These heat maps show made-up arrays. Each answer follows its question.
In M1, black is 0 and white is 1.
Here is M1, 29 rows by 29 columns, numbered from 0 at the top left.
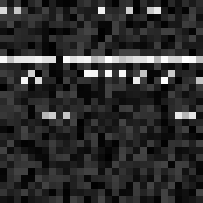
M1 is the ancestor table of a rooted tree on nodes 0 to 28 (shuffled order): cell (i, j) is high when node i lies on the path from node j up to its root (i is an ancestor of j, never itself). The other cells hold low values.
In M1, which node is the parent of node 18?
1
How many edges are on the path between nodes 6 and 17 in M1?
4
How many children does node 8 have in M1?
4
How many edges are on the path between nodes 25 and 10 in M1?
3
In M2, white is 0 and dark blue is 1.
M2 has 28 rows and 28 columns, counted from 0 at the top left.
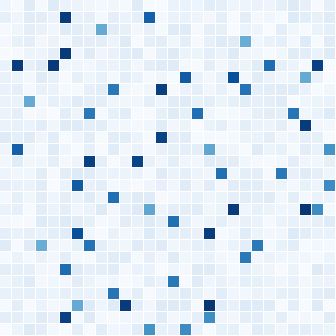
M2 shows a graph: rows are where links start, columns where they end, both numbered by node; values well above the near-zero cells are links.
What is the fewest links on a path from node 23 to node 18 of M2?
2
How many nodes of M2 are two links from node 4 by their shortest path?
3
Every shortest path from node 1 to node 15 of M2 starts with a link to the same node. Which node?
node 12
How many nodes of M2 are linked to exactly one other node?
12
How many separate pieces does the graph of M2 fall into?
5
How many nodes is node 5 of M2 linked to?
4
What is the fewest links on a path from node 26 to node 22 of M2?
2
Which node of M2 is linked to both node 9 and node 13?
node 7
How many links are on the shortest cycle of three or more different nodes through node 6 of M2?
4
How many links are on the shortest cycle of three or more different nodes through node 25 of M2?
4
